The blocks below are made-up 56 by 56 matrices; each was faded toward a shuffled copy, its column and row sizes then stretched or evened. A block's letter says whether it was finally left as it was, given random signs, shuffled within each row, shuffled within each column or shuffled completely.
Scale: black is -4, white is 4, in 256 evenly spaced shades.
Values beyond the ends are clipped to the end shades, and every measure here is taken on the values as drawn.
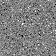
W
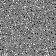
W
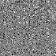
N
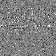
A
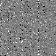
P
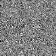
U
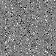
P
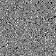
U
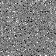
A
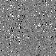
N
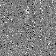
P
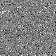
A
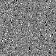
P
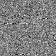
A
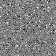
A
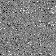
A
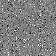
P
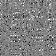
N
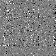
U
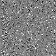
P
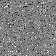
A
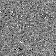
A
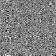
N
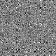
U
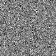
P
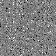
P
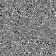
A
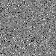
A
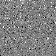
U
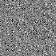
U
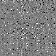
N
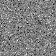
W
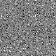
U
